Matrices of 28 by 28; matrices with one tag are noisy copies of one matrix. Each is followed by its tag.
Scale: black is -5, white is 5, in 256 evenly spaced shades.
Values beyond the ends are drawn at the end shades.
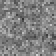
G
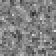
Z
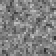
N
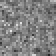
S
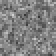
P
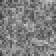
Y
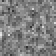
Z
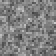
Z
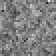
N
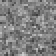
Z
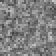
S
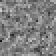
S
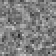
Z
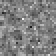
Z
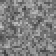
N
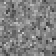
N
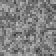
S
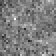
Y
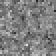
G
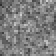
Y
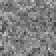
P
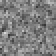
P
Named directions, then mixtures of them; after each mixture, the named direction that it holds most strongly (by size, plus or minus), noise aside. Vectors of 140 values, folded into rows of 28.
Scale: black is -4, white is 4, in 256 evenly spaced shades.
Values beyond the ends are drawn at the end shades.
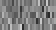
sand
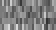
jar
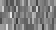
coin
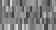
jar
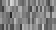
coin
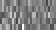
coin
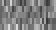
jar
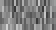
sand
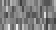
jar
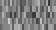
sand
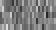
coin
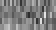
jar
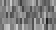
jar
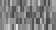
jar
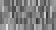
coin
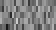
coin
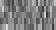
coin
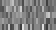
sand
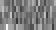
coin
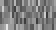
coin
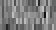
jar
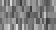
jar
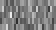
coin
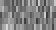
coin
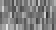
coin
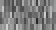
coin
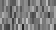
sand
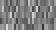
coin
